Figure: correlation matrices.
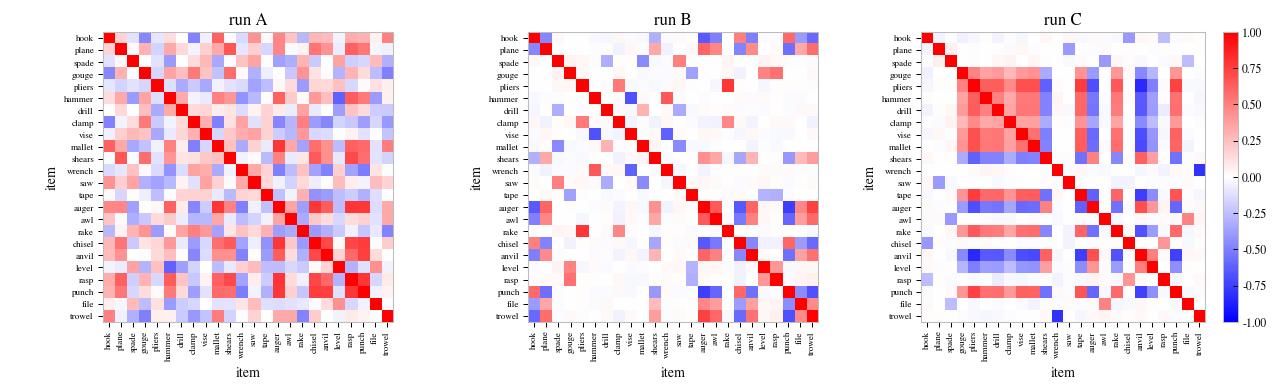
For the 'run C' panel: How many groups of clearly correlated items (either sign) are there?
5
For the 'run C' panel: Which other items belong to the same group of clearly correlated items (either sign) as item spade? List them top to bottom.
awl, file
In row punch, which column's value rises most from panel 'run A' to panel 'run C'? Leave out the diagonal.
tape
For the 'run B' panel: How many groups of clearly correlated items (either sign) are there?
5
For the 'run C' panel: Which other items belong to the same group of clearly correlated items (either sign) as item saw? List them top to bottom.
plane
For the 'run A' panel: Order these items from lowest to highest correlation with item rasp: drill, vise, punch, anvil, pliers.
pliers, vise, drill, anvil, punch
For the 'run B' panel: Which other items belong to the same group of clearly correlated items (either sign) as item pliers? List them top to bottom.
clamp, rake
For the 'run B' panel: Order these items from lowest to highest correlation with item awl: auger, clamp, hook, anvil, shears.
hook, clamp, shears, anvil, auger
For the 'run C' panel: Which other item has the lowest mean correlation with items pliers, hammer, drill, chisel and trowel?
anvil
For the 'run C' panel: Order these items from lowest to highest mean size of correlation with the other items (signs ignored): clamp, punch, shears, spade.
spade, clamp, shears, punch
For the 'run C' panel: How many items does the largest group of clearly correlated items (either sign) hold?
14
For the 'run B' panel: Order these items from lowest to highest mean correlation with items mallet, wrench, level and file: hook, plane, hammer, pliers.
hook, pliers, plane, hammer
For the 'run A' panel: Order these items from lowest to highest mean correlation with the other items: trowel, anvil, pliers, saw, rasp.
pliers, trowel, saw, anvil, rasp
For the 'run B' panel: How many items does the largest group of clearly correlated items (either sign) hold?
10
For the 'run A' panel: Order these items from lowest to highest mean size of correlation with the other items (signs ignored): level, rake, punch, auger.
level, rake, punch, auger
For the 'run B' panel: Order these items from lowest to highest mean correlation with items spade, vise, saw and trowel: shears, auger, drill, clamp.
drill, clamp, shears, auger
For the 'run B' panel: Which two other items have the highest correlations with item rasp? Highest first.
gouge, level
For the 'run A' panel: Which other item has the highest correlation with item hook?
mallet
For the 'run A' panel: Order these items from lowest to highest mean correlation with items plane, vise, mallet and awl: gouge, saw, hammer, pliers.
pliers, gouge, saw, hammer
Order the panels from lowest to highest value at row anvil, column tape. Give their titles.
run C, run A, run B
